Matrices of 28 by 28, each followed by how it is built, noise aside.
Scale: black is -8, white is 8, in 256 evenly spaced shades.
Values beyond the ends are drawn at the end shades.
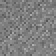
Hankel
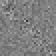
banded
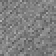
Hankel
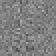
low rank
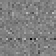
uneven rows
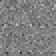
uneven rows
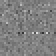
uneven rows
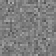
low rank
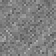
Hankel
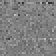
uneven rows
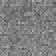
blocks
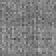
blocks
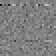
uneven rows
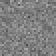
noise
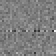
uneven rows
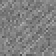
Hankel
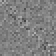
banded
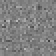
uneven rows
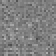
low rank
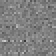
uneven rows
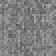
blocks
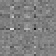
low rank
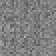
blocks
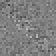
banded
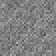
Hankel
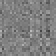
low rank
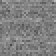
blocks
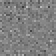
uneven rows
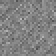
Hankel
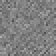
Hankel
